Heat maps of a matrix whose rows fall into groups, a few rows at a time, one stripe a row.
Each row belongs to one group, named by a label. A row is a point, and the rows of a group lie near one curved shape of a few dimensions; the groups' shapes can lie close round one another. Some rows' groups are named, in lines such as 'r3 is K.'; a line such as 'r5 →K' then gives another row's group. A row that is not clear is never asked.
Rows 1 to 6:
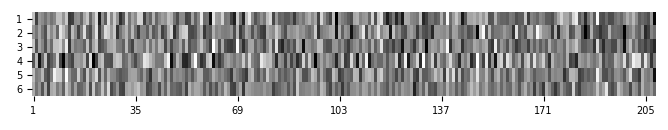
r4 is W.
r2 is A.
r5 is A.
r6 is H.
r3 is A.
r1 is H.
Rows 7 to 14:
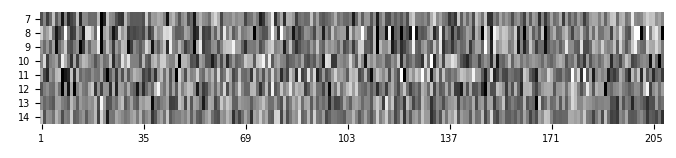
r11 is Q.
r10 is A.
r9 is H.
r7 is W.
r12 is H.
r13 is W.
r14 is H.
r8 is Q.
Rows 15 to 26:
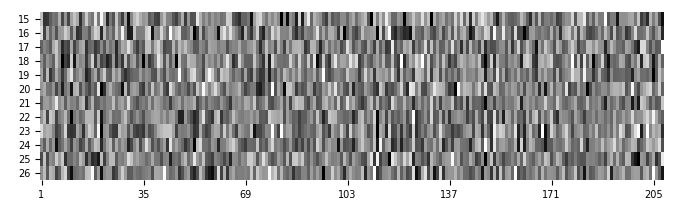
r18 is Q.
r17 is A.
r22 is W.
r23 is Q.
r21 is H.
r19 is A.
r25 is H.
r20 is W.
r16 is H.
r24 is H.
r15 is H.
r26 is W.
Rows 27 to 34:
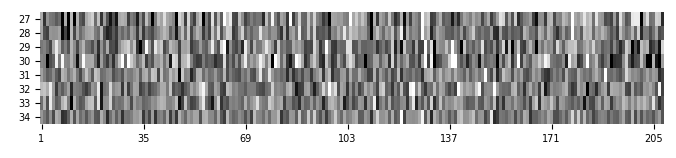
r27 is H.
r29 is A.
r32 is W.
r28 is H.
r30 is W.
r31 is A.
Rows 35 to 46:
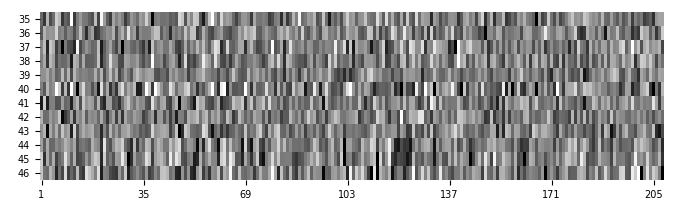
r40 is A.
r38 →W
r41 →A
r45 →H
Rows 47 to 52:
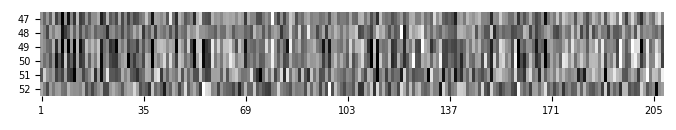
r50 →H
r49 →H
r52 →W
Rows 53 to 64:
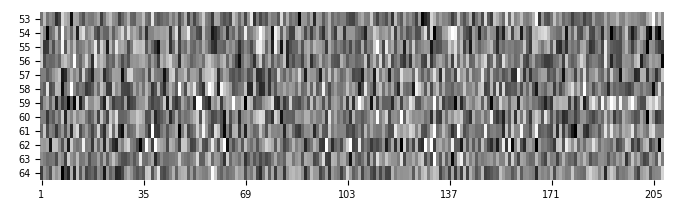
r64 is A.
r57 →W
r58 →A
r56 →A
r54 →W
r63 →A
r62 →A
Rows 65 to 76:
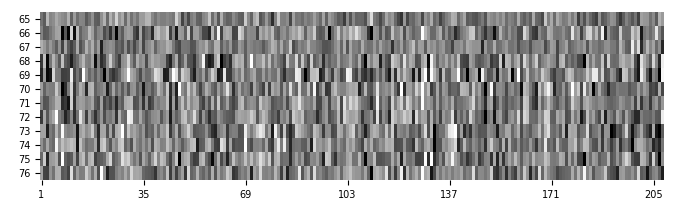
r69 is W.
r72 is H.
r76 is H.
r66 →H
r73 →W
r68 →A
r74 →A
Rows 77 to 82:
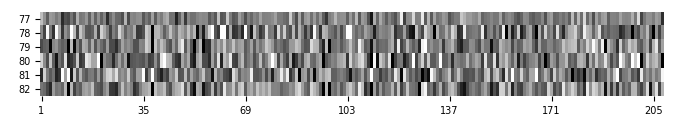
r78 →A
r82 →W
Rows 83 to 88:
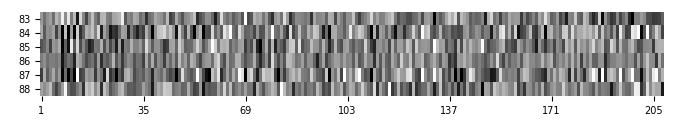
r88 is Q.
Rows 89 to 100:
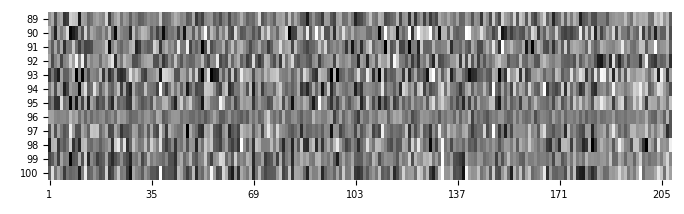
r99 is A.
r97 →A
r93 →W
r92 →A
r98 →H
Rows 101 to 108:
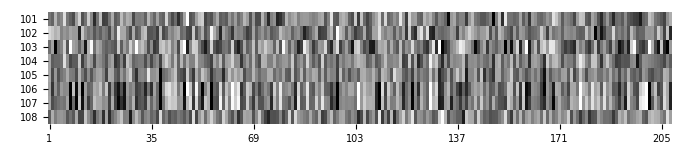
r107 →H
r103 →W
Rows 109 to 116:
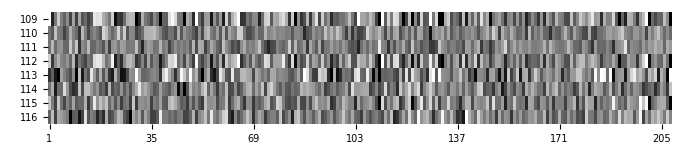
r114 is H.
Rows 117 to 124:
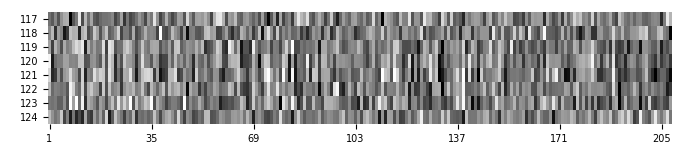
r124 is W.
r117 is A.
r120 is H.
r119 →A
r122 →A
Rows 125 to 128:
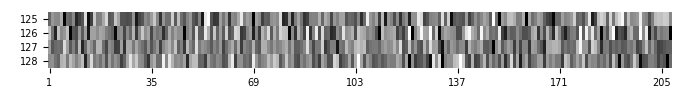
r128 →A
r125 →H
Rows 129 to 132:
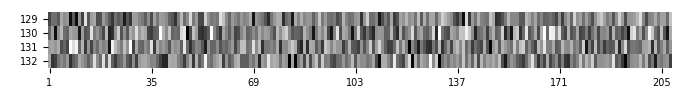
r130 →W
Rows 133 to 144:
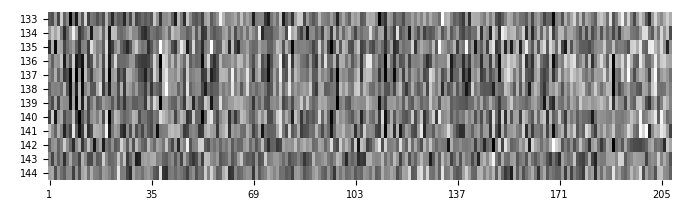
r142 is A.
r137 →H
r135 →W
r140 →W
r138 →H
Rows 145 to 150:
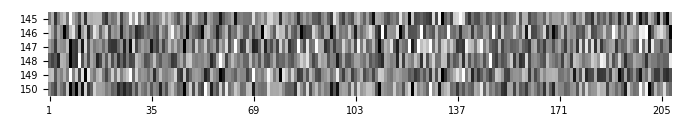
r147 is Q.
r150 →H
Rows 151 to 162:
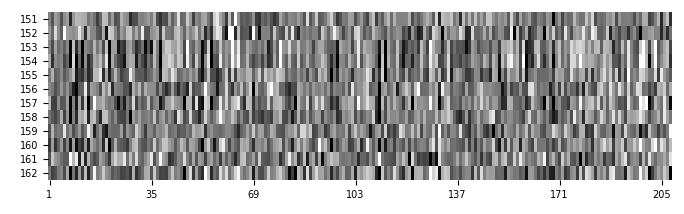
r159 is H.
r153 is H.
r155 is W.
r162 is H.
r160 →W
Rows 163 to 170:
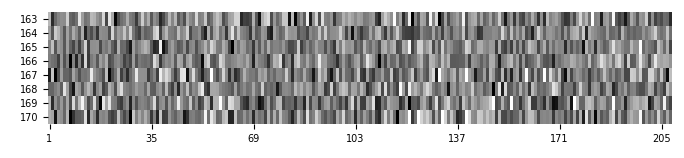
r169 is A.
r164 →H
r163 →H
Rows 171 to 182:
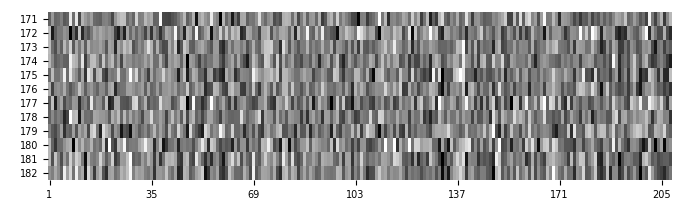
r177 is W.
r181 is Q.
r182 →A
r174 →A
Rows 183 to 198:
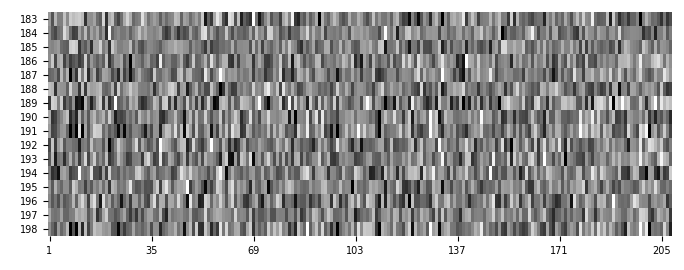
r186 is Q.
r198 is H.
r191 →H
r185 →Q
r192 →W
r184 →H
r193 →A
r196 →A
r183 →A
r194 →W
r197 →A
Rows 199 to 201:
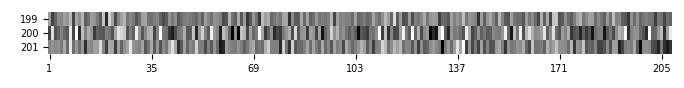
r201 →W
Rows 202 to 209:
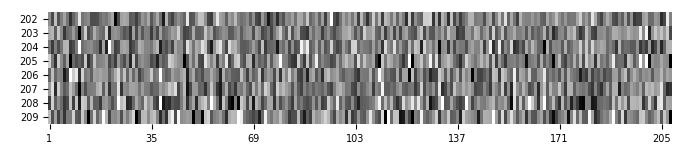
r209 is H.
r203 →Q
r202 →A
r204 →W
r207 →W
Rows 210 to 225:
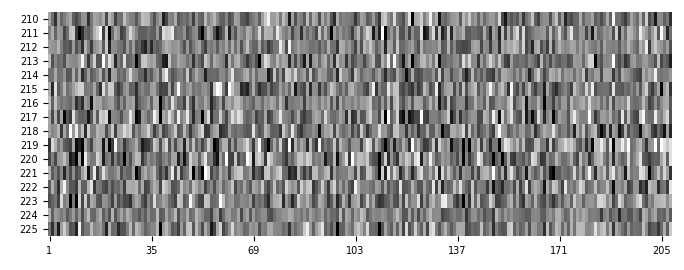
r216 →W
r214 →H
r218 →A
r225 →W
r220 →H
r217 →H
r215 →A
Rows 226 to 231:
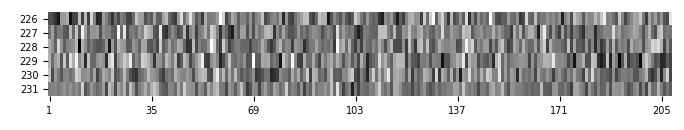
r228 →W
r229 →A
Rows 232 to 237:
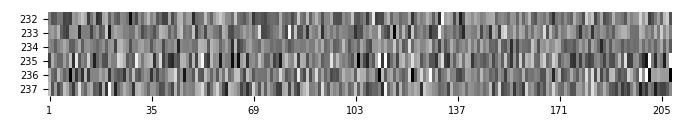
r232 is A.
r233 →Q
